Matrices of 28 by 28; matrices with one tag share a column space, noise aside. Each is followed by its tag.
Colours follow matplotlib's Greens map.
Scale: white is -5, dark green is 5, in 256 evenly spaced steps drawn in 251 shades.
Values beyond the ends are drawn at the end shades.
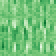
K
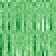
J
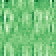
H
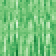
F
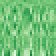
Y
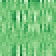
H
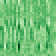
K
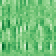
K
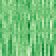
F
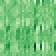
K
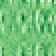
H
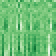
J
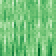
F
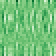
H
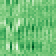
K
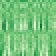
J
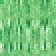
K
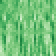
F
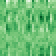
H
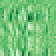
Y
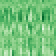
Y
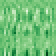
Y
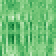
F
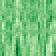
F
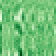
Y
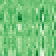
Y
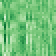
F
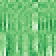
J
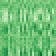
Y
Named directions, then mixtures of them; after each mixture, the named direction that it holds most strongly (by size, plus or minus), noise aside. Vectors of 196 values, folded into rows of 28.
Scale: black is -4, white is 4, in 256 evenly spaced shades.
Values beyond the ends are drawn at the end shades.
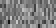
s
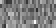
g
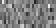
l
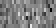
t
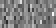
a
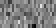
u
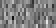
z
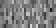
t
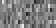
l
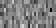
t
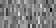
t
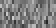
z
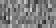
s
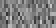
s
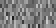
z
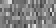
u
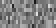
l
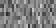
u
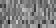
s
